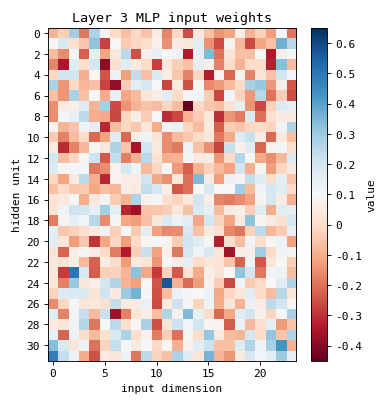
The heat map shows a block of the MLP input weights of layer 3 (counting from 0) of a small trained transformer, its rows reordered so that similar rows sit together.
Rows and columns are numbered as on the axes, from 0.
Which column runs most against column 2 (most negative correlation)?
9
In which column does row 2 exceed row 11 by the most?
15
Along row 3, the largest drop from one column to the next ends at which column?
5
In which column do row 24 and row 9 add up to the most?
11
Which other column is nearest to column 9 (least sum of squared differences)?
14
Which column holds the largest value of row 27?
13
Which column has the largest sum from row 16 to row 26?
2
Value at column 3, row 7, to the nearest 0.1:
0.2
